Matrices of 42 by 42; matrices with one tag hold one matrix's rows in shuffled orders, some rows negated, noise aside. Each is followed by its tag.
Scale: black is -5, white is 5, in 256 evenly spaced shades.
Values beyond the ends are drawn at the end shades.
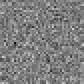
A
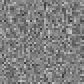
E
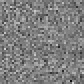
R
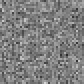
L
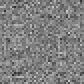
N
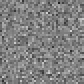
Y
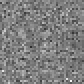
L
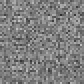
N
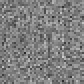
E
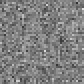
L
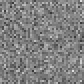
R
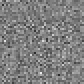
E
